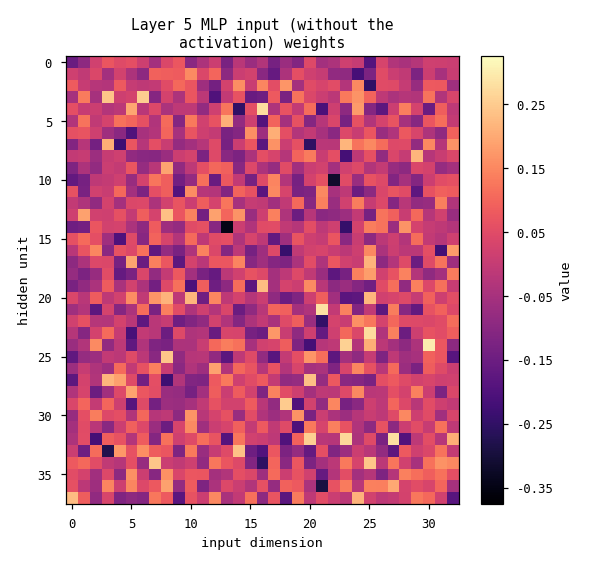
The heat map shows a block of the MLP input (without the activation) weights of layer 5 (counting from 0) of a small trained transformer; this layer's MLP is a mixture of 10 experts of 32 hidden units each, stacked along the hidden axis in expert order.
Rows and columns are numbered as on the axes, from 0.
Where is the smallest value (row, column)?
14, 13
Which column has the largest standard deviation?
25
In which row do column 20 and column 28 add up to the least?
24
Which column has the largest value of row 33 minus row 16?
31
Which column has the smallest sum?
9
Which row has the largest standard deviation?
32
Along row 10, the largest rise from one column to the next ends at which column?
23
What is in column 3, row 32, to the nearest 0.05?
0.1
